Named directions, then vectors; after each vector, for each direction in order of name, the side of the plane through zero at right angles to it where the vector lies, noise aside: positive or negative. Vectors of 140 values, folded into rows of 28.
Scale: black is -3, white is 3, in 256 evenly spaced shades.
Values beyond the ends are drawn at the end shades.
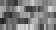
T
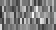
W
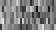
negative, negative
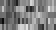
positive, positive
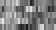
negative, negative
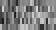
positive, positive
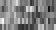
negative, negative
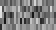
positive, negative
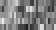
negative, negative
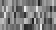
negative, positive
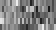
negative, negative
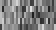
negative, negative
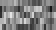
negative, positive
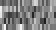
positive, negative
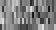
negative, negative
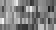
negative, negative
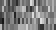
positive, positive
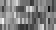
negative, negative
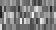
negative, positive
